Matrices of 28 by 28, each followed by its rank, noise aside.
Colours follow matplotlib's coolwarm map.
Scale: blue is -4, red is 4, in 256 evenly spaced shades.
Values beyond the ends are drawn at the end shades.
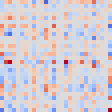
three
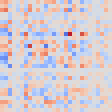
three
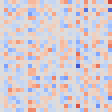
four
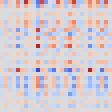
two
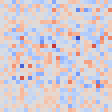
six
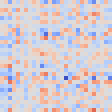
four
